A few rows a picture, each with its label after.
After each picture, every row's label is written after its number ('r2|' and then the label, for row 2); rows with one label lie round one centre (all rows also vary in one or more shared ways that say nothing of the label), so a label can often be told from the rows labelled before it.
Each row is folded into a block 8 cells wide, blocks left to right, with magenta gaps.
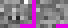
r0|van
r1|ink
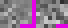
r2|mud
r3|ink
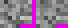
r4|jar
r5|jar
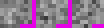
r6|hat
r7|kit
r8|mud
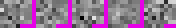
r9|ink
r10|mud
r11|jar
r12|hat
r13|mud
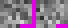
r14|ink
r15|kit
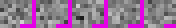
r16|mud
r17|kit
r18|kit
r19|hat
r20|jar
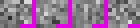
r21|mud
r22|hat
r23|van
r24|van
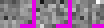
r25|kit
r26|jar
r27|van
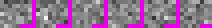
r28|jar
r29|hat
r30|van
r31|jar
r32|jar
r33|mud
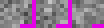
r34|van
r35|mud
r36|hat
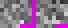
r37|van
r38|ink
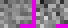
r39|jar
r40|jar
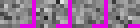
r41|kit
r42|mud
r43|hat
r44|jar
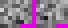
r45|hat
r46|kit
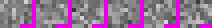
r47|van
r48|ink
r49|mud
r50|hat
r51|van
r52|ink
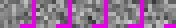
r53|van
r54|van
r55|hat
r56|ink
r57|kit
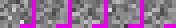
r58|van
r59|mud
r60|mud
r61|ink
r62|mud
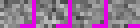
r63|jar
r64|ink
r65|kit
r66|ink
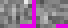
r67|van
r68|hat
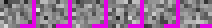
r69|jar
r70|ink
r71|jar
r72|mud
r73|hat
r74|ink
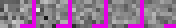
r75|kit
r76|ink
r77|hat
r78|ink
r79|hat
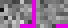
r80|kit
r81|jar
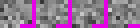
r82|kit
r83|jar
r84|hat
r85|ink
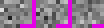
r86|ink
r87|mud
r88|ink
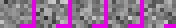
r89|jar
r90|mud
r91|jar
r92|jar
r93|van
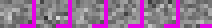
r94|hat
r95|jar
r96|hat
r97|mud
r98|jar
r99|ink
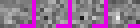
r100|hat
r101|mud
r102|jar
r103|hat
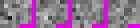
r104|kit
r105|hat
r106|kit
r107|mud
